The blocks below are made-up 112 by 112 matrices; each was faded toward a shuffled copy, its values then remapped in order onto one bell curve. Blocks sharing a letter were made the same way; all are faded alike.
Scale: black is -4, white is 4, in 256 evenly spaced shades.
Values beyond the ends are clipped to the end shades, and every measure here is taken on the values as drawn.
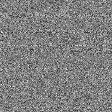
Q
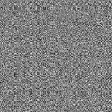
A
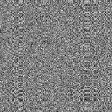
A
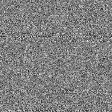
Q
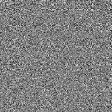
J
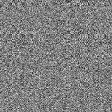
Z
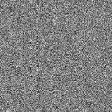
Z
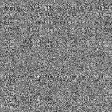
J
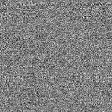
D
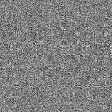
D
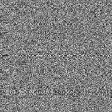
D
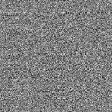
D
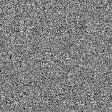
Q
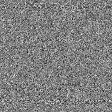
Q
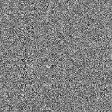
J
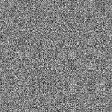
Z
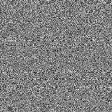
D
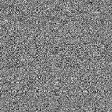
D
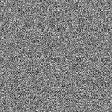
Z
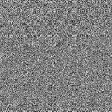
D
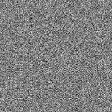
Z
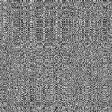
A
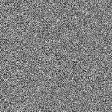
Z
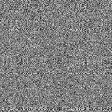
J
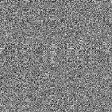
J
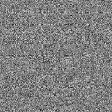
D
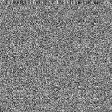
Z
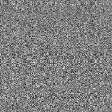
J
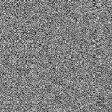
Z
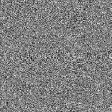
D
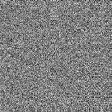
Z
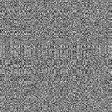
A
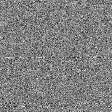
Q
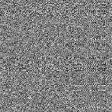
J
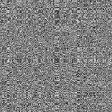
A
